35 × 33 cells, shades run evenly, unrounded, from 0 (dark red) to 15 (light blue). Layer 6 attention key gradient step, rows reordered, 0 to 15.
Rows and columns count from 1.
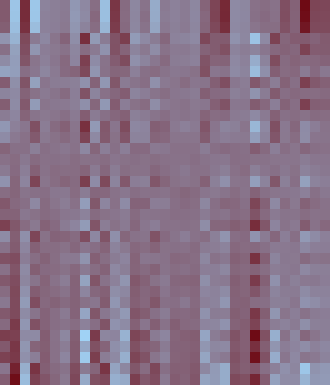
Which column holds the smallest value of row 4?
9
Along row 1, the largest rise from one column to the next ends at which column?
4
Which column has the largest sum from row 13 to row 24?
31
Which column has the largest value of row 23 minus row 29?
26
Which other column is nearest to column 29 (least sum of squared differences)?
32
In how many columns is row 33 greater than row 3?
15
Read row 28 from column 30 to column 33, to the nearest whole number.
8 10 10 9
